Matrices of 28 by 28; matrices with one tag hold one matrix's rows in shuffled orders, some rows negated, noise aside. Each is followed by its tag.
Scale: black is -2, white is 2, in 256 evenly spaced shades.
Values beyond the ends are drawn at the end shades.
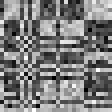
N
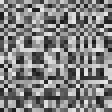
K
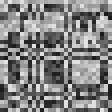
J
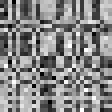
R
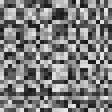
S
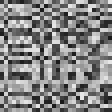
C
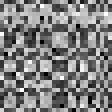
S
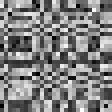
C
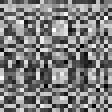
S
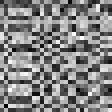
C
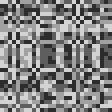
R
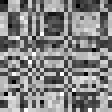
J
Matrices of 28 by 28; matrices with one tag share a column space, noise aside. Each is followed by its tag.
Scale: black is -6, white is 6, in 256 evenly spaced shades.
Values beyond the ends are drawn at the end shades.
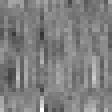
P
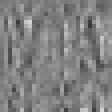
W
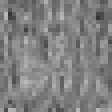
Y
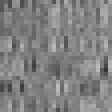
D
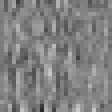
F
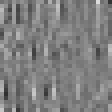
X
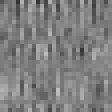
X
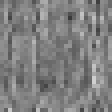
Y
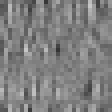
X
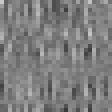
X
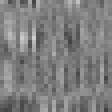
P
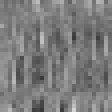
P
